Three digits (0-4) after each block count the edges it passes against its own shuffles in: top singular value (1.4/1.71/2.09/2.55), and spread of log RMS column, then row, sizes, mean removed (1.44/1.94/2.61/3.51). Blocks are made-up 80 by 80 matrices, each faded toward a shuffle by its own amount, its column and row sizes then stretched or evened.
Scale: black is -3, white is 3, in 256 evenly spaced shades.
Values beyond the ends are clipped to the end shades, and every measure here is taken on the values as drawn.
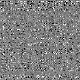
2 1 3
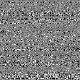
2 0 4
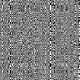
4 4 0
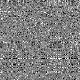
3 0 2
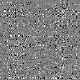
2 3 3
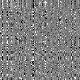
4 3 0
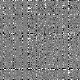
3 4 3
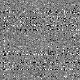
0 2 3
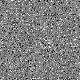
1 0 2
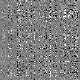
1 4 3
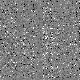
1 2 1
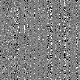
1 4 1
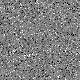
0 0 1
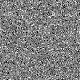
2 0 0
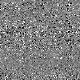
0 1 3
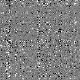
0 3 3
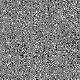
1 2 1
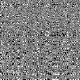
3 2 3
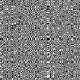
4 3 3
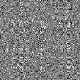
3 2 0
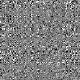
3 3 3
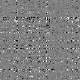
2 2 3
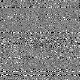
3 1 4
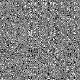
2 2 0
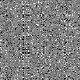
3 2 1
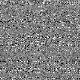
2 0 3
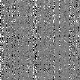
0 4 1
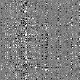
3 4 3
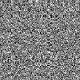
3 2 1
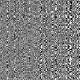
4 4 1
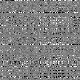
3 2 4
